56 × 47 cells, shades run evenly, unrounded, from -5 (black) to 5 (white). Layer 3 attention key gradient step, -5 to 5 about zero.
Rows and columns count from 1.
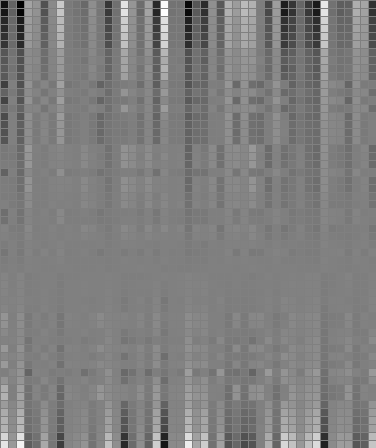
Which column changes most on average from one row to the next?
1
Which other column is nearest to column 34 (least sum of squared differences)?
28
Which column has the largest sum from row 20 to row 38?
4
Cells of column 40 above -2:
50
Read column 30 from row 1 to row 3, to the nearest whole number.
1 1 1
